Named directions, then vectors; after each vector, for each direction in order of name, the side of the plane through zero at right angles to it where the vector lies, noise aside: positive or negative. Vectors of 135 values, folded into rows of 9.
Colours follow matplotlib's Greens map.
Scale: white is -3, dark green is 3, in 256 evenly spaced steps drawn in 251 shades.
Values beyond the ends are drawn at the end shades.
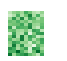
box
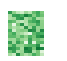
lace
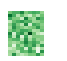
negative, negative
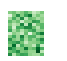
positive, positive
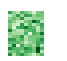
positive, positive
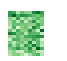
negative, positive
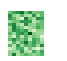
negative, negative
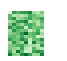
positive, negative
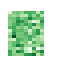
positive, negative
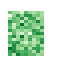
positive, positive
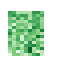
negative, positive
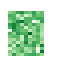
negative, negative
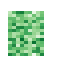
positive, negative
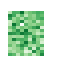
negative, negative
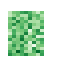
positive, negative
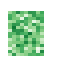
negative, negative
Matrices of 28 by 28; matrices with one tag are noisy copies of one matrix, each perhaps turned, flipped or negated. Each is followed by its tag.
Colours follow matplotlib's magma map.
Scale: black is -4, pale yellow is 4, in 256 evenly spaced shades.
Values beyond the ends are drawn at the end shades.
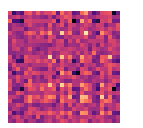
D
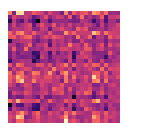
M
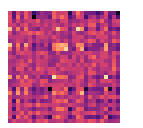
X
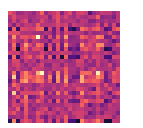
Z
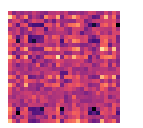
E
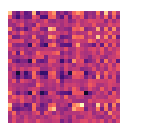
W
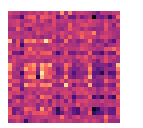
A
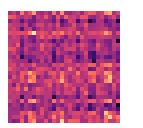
M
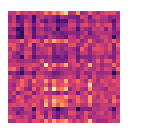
A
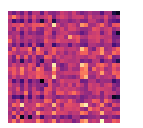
X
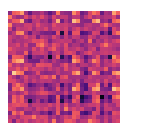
D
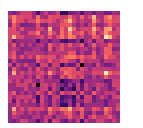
A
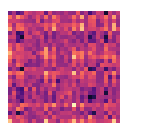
E
